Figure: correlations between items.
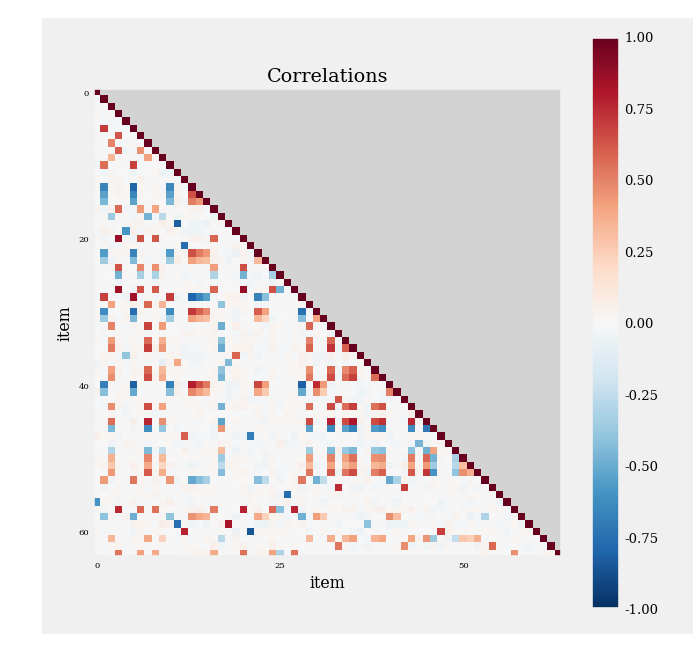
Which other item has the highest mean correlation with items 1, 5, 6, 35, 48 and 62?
28
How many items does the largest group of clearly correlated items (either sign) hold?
18
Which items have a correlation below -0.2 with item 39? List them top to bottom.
17, 46, 49
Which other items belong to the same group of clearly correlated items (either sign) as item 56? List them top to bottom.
0
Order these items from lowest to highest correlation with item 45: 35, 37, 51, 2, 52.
37, 51, 2, 52, 35
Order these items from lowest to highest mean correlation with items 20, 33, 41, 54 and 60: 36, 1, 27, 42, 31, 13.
1, 36, 31, 13, 27, 42
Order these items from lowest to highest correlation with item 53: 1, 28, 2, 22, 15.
22, 15, 2, 1, 28
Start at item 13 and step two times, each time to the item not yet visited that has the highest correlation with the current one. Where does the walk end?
30
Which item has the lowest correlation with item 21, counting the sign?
60
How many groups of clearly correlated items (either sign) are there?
10
